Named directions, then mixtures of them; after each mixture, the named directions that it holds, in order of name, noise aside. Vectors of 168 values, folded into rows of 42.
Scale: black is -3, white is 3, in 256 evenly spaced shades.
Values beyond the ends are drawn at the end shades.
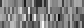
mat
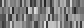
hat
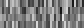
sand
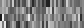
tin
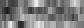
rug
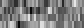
mat, rug, tin.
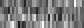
mat, rug, sand.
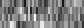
mat, rug, tin.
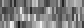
mat, rug, tin.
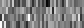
tin.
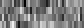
mat, rug, tin.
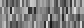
hat, sand.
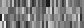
tin.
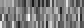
sand, tin.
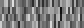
sand, tin.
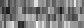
rug, sand.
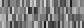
hat.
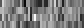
mat, tin.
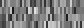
hat.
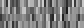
sand.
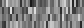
hat, sand.
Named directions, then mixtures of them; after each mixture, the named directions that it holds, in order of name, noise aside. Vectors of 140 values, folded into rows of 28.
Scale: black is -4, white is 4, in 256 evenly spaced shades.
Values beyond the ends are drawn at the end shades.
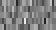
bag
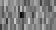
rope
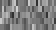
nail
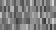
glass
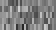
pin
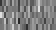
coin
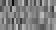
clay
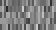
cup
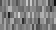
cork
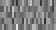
bag, clay, rope.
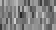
rope.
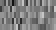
clay.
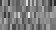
cork, cup.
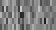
bag, coin, rope.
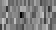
cup, pin, rope.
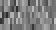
nail.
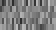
clay.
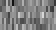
clay, cork.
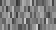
bag, cup.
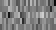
cork, rope.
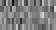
clay.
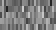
cup.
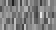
clay, pin.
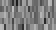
bag, clay, pin.
